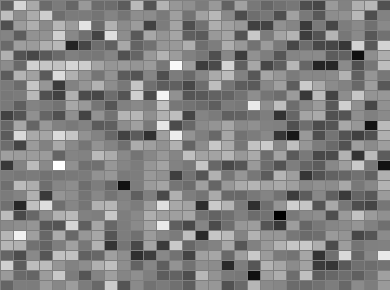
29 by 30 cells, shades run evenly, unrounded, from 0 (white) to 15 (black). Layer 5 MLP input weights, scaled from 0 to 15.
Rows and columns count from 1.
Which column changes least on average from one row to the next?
21
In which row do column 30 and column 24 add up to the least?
26
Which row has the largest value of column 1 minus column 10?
12
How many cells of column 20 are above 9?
6
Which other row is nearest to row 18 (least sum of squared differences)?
29
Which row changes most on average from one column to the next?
10
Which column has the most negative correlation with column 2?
9
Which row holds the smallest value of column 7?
3
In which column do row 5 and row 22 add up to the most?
22
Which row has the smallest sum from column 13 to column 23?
15
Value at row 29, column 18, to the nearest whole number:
10
